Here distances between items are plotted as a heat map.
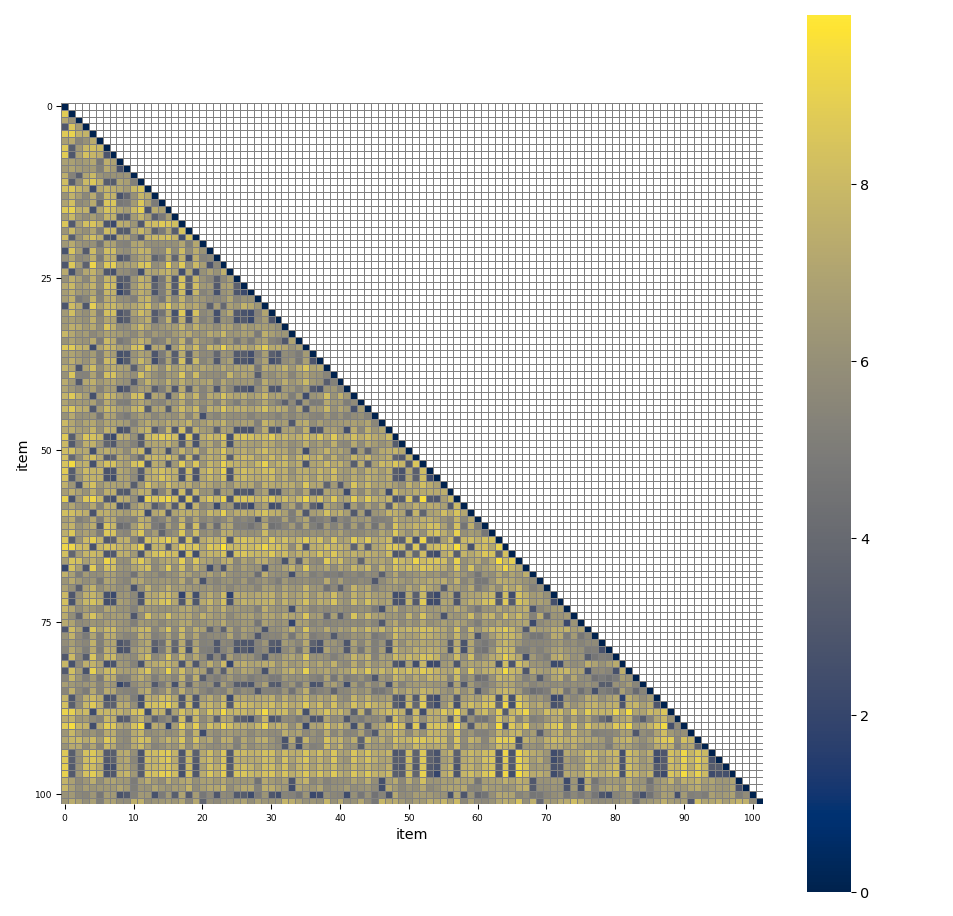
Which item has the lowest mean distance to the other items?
100
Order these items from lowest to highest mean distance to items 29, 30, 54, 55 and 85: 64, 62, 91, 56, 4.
56, 91, 62, 4, 64
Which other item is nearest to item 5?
61
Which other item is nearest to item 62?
14
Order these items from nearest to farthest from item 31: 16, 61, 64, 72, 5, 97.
16, 61, 5, 72, 97, 64
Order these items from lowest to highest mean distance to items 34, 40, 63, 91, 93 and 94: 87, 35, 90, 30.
87, 30, 35, 90
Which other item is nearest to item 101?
91
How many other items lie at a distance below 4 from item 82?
8
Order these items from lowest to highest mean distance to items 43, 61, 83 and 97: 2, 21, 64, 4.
2, 21, 4, 64
